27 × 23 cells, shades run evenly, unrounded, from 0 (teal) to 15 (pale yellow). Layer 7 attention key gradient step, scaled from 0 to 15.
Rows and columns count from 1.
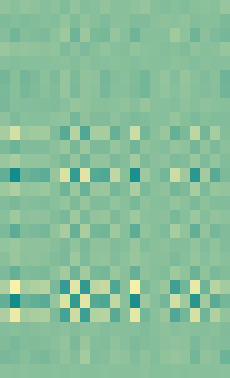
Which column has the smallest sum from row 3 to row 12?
23
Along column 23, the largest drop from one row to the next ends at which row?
22
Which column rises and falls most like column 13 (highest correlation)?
15
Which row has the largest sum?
21
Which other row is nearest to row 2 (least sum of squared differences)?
24
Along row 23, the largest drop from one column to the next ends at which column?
9
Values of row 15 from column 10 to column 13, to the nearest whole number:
7 7 8 8
